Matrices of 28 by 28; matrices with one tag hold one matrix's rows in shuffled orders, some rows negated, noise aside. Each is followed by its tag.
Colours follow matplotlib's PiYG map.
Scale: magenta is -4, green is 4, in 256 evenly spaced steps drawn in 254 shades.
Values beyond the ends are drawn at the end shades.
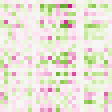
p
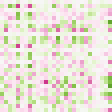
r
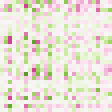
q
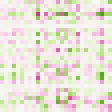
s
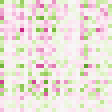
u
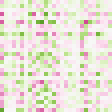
u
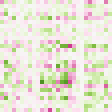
p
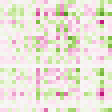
s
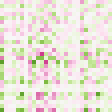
u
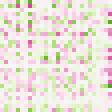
r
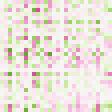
q
